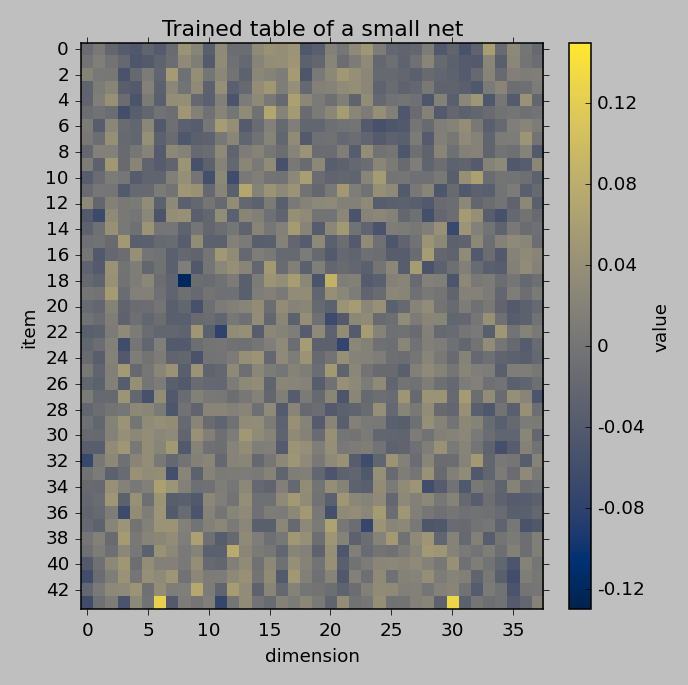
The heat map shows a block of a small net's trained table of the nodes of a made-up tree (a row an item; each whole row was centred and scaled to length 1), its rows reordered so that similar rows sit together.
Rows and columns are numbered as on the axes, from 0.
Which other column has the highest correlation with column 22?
33
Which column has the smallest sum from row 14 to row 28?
8
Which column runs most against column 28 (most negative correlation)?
2
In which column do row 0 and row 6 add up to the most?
11
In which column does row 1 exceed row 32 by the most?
23
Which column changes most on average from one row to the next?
21
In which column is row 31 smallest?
34
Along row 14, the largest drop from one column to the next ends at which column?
30
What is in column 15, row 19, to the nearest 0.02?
0.02
